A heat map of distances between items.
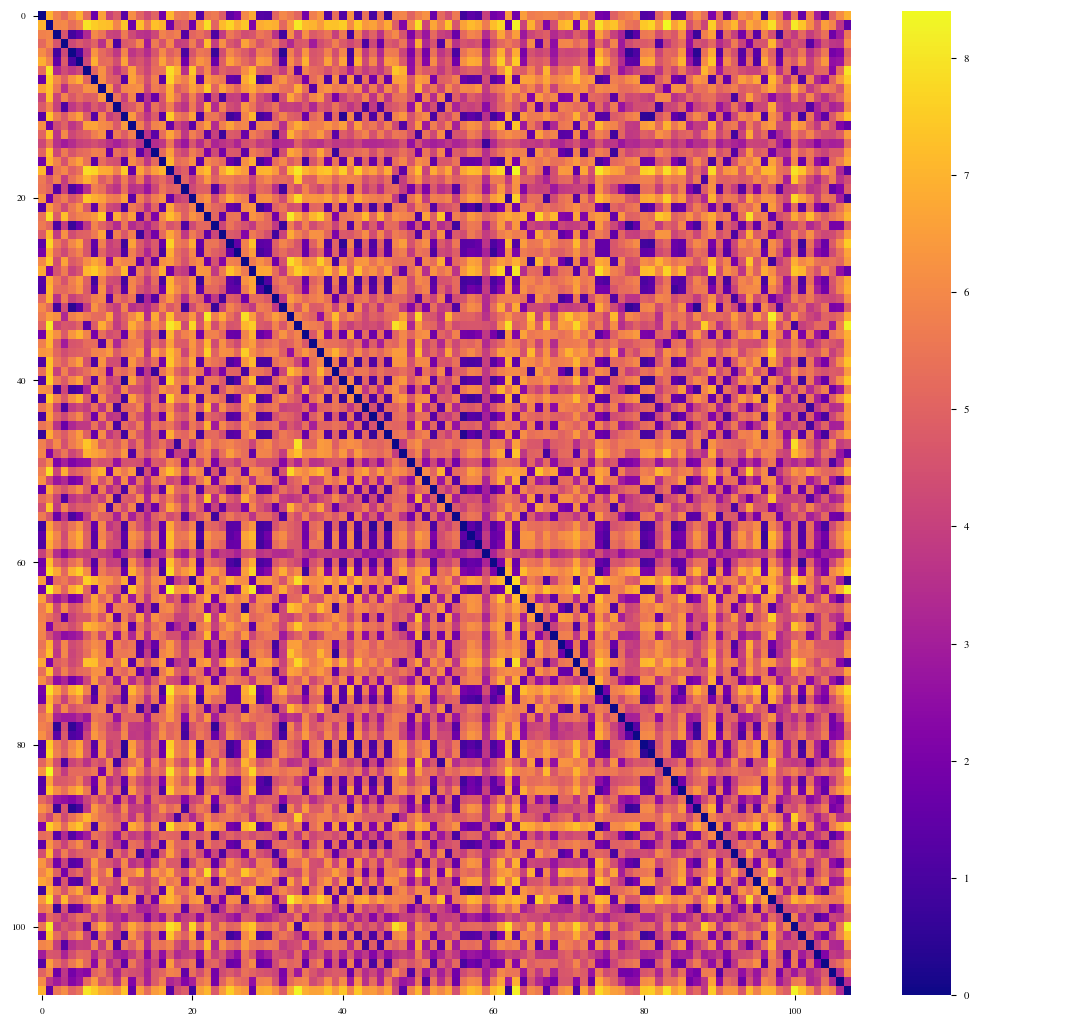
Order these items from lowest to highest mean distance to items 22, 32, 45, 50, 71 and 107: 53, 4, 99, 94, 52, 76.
4, 76, 99, 53, 52, 94
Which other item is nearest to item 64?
51
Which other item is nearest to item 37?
33
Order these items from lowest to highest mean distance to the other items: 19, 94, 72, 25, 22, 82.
19, 25, 82, 72, 94, 22
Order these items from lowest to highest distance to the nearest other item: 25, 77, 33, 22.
25, 22, 77, 33
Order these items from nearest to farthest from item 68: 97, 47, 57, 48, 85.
48, 47, 57, 85, 97
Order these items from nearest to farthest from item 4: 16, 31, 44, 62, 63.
31, 62, 44, 16, 63
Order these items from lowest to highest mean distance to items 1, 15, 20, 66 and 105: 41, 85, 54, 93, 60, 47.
93, 41, 47, 54, 60, 85
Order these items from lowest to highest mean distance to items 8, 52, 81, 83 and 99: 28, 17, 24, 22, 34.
24, 34, 22, 28, 17
